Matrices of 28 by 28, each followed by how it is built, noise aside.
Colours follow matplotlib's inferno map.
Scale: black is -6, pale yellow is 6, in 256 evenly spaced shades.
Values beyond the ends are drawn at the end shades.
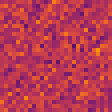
Hankel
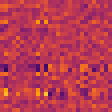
low rank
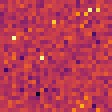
sparse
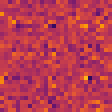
low rank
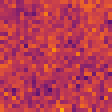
smooth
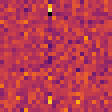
uneven columns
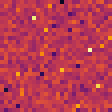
sparse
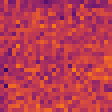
smooth
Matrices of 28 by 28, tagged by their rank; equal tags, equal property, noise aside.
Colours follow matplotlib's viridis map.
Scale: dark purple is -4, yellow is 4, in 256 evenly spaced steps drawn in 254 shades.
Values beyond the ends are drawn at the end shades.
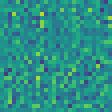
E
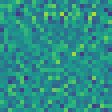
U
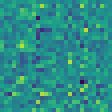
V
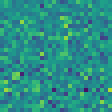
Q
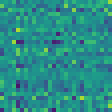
V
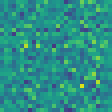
Q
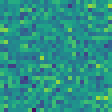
U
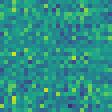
U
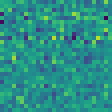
V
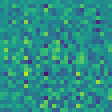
Q
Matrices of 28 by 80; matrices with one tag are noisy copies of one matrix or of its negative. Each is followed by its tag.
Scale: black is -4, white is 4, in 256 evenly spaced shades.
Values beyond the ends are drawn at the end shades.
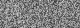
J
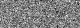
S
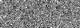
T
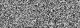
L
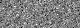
T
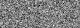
S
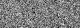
J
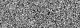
L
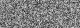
T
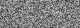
S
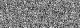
S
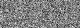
S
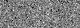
L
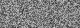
J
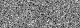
L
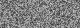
L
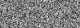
S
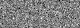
S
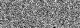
J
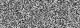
J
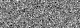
T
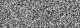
L
